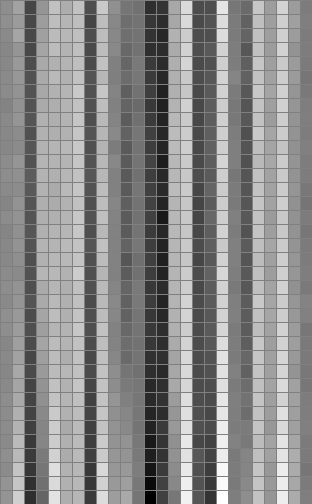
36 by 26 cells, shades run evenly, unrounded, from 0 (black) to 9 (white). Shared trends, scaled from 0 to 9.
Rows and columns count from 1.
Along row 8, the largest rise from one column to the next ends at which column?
15
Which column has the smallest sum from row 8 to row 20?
14
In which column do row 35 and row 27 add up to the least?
13
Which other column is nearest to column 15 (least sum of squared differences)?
4
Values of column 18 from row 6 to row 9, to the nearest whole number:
3 3 3 3
